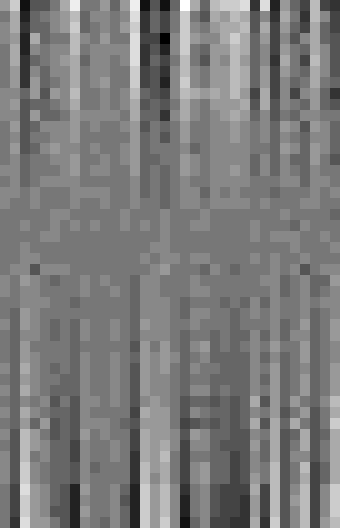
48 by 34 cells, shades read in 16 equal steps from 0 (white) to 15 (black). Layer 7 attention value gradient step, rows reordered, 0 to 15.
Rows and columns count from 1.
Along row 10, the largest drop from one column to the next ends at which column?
27
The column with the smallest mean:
34
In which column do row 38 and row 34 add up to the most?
14
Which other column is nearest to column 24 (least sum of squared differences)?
32
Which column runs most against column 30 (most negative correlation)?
20
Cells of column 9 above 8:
3
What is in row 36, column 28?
6
